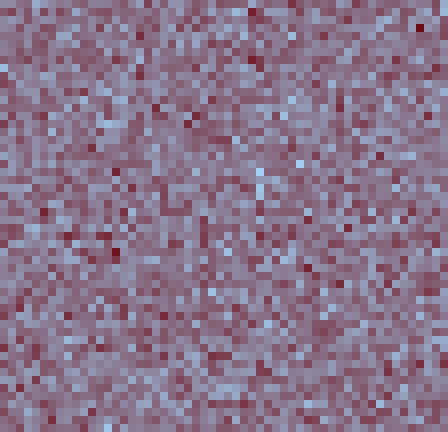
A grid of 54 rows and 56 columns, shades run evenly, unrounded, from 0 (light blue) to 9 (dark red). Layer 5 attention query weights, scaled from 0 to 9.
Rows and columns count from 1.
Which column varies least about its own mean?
22
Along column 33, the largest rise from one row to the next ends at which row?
26
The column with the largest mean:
6
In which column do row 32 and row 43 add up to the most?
15
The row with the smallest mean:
11
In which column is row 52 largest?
12
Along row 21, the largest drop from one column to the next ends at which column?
38
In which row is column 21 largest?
40
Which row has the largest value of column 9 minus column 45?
30
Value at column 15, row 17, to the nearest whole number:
3
